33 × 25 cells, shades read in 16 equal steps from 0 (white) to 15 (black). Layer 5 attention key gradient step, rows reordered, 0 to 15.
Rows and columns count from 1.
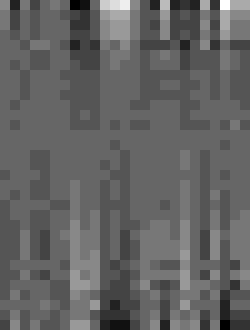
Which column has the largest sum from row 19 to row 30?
13
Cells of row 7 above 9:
12
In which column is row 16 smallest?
19
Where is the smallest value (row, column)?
1, 23
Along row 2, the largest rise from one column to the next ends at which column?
18
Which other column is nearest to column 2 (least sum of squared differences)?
20
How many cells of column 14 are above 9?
10
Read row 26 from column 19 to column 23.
6 9 11 7 10
